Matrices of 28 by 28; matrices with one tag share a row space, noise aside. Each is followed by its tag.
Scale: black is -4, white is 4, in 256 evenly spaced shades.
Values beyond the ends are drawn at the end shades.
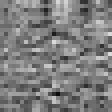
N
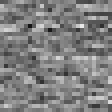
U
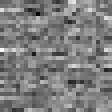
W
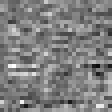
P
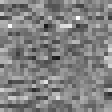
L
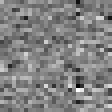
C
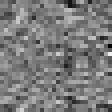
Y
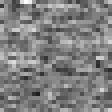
P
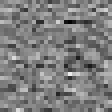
Y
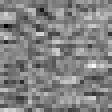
U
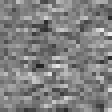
N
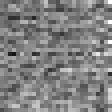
P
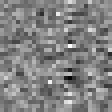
Y
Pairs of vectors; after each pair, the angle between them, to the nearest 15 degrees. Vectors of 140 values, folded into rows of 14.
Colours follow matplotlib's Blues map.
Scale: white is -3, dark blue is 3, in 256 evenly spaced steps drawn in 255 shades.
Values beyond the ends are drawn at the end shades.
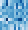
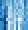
120 degrees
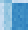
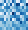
75 degrees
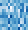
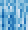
45 degrees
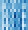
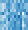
45 degrees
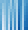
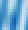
90 degrees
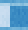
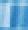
30 degrees
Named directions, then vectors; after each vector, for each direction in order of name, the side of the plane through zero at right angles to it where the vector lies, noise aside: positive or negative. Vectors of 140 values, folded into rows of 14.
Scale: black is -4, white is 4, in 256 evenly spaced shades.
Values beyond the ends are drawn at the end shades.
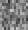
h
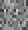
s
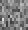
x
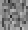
positive, negative, negative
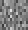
positive, positive, positive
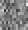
positive, negative, positive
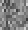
positive, negative, positive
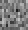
negative, negative, positive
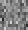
negative, positive, negative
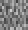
positive, positive, positive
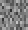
negative, negative, negative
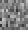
negative, negative, positive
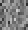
negative, positive, negative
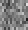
positive, negative, positive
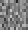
positive, positive, positive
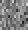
positive, negative, positive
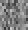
positive, negative, positive
